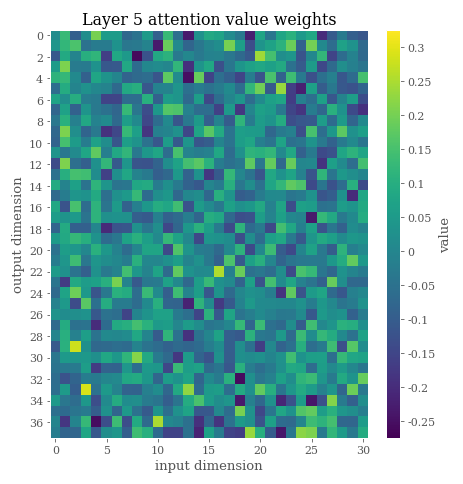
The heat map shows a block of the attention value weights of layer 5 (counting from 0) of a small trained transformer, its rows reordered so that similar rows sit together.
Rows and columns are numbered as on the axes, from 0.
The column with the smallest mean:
13
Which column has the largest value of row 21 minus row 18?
17
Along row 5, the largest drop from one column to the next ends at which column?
23
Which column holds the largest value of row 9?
1
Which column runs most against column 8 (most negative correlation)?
21
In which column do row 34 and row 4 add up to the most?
14
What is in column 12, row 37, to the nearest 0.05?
-0.15
